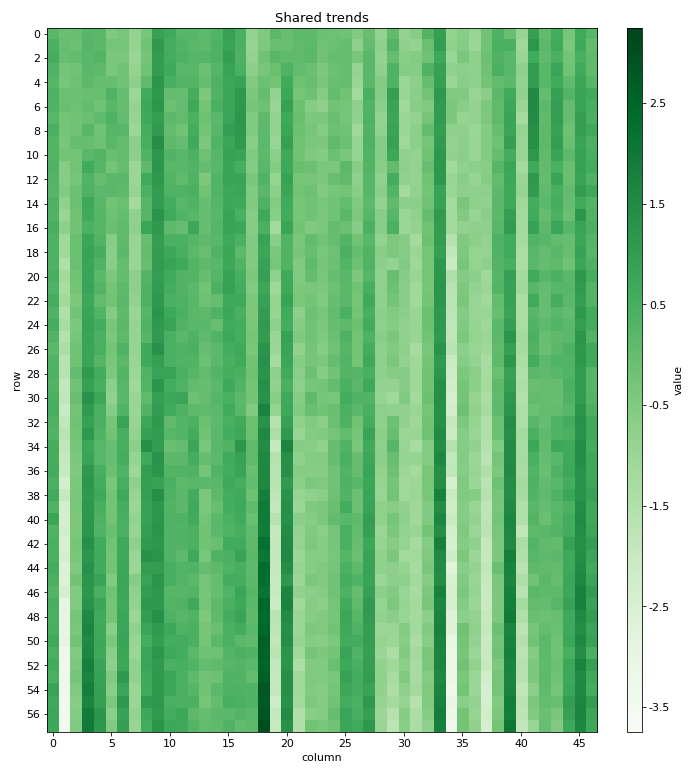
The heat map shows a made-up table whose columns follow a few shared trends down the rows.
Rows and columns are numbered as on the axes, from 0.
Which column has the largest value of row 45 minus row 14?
18
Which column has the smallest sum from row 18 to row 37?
34
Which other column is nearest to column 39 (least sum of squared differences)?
45
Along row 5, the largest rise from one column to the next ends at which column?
41
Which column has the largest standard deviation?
1
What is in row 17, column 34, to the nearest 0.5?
-1.5
